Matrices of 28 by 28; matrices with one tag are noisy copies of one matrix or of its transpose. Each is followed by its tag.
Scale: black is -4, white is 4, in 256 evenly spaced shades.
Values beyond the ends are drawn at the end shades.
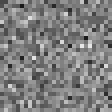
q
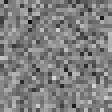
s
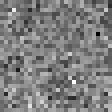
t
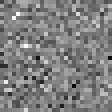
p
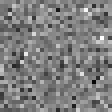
t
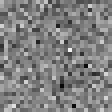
s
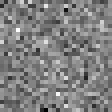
q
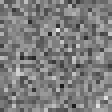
s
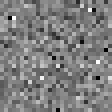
p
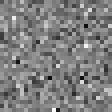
p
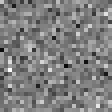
s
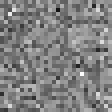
t
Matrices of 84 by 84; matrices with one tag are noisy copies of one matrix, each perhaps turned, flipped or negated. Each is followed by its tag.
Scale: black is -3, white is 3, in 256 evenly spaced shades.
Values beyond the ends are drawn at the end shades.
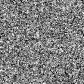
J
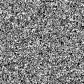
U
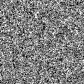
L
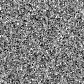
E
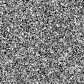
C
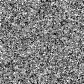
U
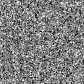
L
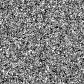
L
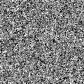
U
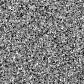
E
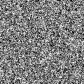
U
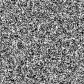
L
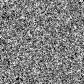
C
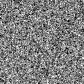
E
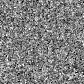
J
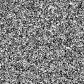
L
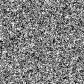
U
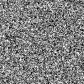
E
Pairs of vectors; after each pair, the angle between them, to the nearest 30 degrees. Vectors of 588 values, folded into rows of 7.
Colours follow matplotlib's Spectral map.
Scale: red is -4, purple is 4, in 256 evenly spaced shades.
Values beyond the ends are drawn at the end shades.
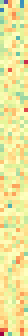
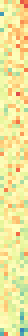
120 degrees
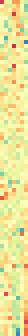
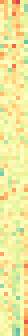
30 degrees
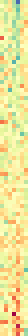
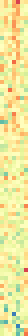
150 degrees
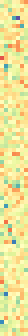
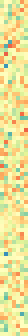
60 degrees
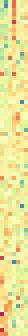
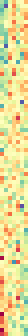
30 degrees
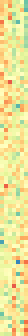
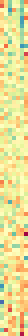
90 degrees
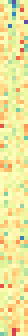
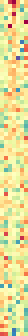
150 degrees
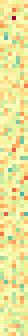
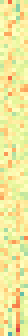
90 degrees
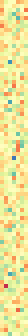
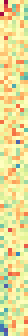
120 degrees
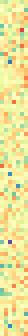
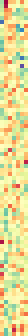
120 degrees
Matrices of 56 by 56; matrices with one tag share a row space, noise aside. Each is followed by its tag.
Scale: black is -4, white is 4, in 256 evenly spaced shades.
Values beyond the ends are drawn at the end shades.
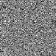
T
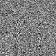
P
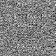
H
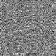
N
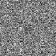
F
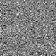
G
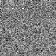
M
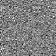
M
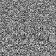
P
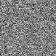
N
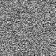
H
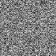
F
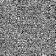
H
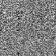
G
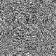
N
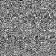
F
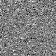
N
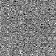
F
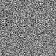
P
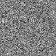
P
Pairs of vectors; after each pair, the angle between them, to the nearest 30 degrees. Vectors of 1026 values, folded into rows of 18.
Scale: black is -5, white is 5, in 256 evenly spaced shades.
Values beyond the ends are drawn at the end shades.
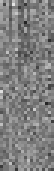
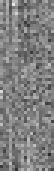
30 degrees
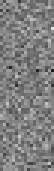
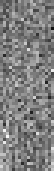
120 degrees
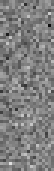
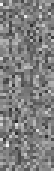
60 degrees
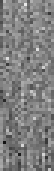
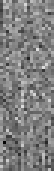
30 degrees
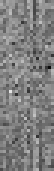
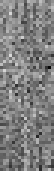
30 degrees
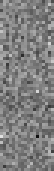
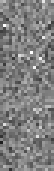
120 degrees
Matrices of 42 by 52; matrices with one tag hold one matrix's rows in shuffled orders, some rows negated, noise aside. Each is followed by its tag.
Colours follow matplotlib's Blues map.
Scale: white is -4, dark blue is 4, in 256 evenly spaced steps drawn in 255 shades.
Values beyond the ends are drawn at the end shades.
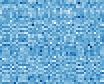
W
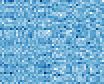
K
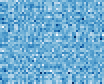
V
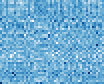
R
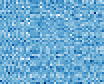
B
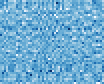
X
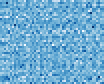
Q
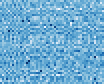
B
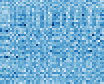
Q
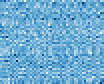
Q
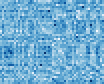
K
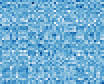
W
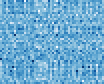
R
